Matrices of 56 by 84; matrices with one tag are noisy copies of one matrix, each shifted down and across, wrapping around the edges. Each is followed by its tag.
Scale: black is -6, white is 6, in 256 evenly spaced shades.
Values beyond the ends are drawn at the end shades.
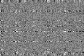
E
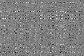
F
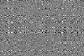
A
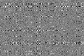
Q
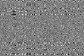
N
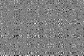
Q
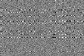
N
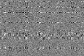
E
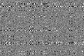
Q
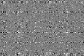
E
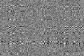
A
